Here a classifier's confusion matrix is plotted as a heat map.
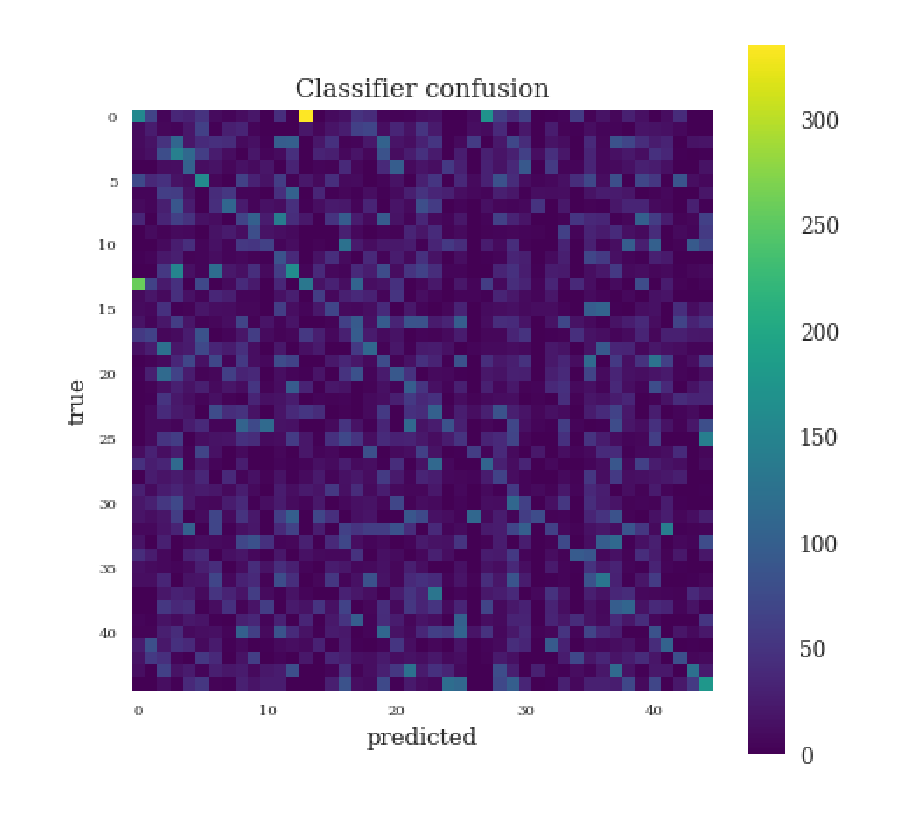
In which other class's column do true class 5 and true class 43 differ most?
21
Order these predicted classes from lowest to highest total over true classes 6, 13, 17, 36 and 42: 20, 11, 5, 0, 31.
31, 20, 11, 5, 0
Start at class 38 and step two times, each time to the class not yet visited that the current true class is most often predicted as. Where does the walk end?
23
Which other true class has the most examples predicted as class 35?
19
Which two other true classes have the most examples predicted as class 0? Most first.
13, 5
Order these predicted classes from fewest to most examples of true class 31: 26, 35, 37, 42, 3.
42, 35, 3, 37, 26
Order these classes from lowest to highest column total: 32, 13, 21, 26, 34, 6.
26, 34, 32, 13, 6, 21
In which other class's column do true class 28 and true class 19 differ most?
40
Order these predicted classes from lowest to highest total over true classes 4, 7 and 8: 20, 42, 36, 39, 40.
42, 36, 40, 20, 39
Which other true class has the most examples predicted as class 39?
8
